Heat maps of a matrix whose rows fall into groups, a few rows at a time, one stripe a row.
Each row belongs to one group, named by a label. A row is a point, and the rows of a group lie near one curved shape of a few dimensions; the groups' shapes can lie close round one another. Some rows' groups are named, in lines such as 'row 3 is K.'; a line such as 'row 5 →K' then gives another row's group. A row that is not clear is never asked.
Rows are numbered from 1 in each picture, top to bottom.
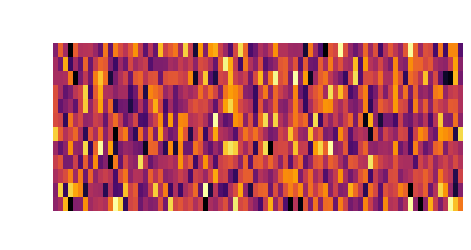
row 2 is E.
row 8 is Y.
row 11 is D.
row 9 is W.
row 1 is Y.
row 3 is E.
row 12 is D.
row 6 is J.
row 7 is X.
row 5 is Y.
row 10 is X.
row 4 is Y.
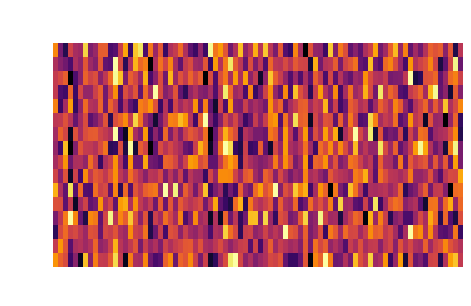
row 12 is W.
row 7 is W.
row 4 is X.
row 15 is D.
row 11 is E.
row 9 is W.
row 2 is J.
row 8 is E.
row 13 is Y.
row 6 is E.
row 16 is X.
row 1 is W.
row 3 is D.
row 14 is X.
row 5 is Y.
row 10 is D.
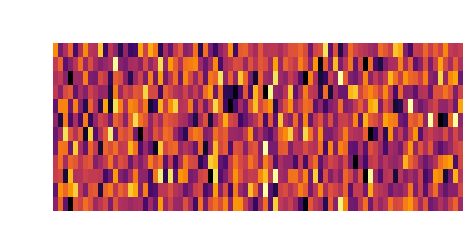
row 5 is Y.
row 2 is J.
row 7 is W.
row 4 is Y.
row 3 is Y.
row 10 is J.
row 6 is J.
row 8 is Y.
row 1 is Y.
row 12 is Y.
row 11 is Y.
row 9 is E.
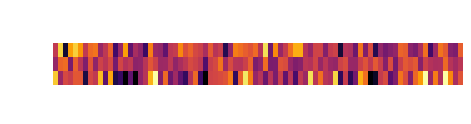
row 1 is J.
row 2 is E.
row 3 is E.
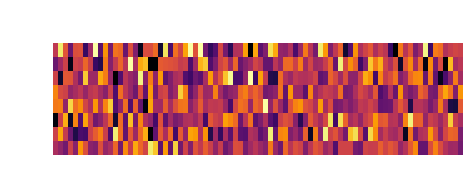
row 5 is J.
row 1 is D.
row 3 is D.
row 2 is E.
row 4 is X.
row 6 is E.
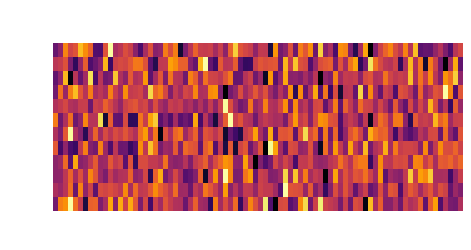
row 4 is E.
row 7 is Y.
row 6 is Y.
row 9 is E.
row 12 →Y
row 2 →E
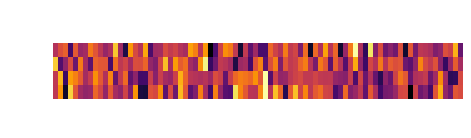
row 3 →J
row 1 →W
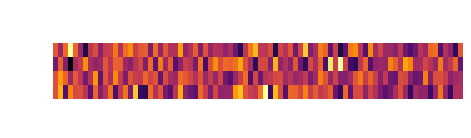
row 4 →J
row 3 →D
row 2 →Y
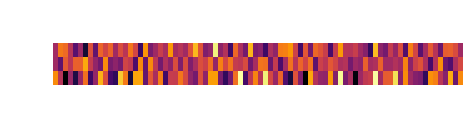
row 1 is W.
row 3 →W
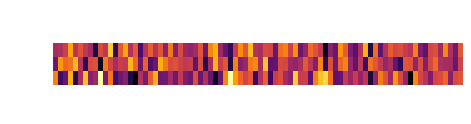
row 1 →W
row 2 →Y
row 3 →Y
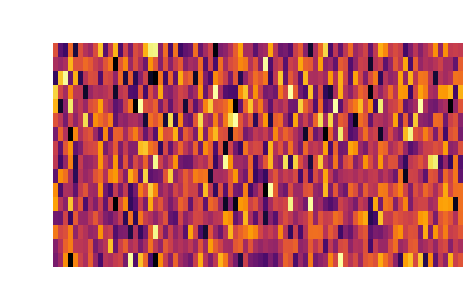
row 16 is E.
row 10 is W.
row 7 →Y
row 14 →E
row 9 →X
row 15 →W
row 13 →E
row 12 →X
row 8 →Y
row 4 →X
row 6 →Y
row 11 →Y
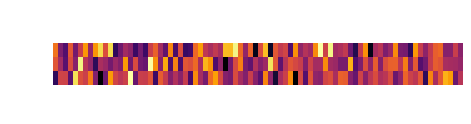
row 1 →Y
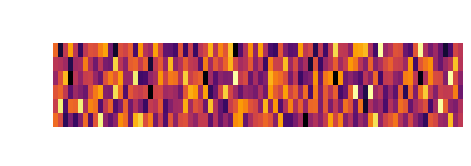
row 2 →J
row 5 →J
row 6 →W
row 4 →W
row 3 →D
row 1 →D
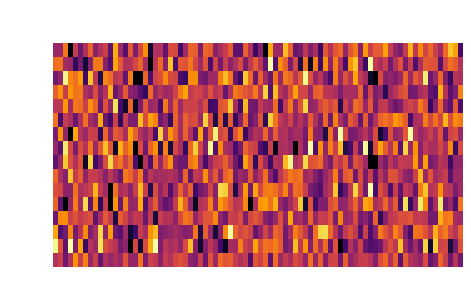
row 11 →W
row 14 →Y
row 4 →J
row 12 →W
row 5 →W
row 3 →W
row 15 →E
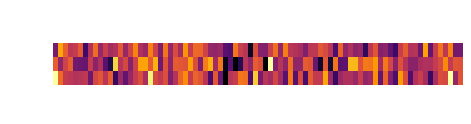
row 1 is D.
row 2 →Y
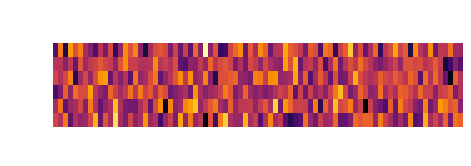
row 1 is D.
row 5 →J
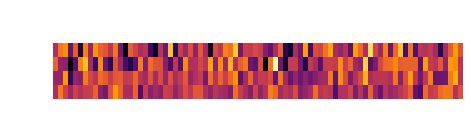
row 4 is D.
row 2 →Y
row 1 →X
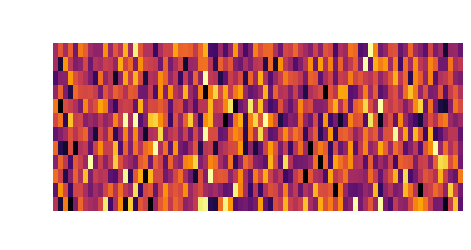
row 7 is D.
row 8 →X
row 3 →D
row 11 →D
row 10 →W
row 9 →J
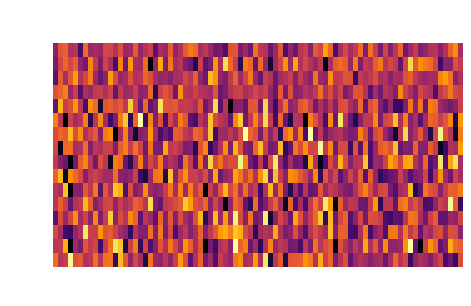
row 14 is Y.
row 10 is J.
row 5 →Y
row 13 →Y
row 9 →Y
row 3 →E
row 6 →W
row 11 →D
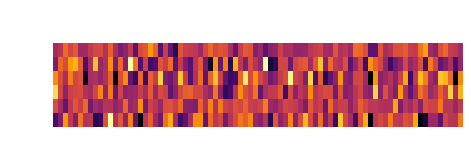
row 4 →X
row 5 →W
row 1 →E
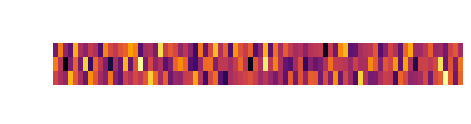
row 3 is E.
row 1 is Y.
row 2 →W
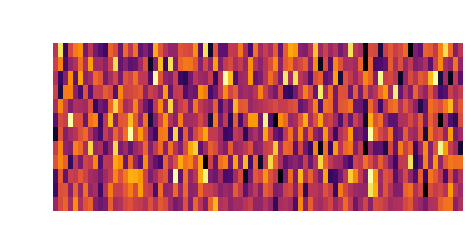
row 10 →E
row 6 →Y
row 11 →E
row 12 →E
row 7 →E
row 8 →J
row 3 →X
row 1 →D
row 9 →D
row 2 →J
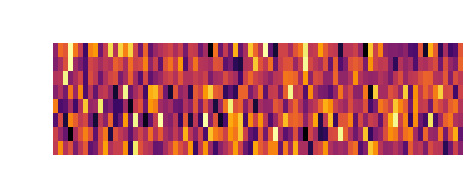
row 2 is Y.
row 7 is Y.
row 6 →D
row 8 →E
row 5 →Y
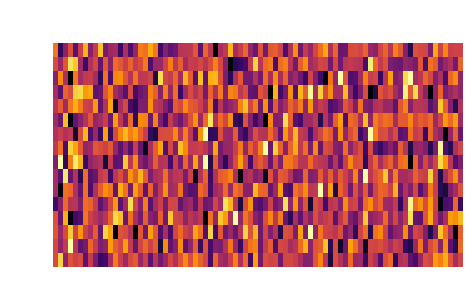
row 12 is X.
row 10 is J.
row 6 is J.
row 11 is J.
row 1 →Y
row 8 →J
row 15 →Y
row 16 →D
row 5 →J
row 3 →Y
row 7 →E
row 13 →D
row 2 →Y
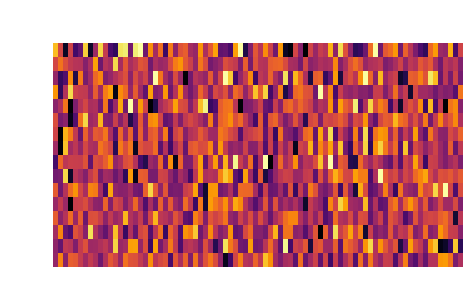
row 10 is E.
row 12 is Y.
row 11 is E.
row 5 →E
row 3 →X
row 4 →J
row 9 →Y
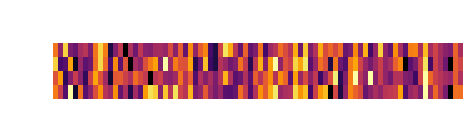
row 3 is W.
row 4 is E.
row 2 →E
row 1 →E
